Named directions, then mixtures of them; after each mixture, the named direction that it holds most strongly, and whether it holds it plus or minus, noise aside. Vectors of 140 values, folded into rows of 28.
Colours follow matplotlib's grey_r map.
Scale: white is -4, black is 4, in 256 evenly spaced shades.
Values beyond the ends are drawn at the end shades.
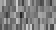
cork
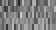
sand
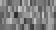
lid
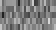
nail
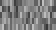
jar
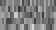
lid, minus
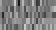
nail, plus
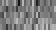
sand, plus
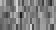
cork, plus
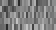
sand, plus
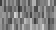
lid, minus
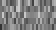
nail, minus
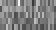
sand, minus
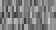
lid, plus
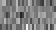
cork, plus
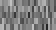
sand, minus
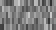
jar, minus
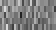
sand, minus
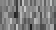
lid, plus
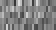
sand, minus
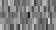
nail, plus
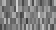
cork, plus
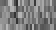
cork, minus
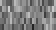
jar, minus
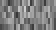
lid, plus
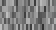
cork, minus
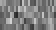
lid, plus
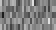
nail, plus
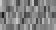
nail, plus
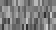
jar, minus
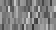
jar, minus
